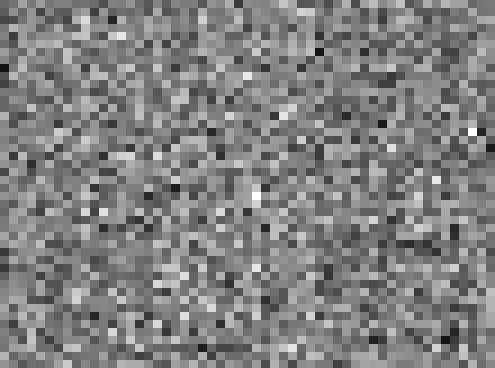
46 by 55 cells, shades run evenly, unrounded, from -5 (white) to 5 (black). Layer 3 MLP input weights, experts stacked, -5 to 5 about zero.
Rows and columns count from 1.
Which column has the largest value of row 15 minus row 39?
39
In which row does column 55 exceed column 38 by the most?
19
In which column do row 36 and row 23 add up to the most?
26
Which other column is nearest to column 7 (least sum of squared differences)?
43
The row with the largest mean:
31
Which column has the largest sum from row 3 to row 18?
50
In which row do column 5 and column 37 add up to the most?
35
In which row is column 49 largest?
32
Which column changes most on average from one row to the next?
42
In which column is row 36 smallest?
18
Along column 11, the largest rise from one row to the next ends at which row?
24
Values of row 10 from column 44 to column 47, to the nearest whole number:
3 2 0 0
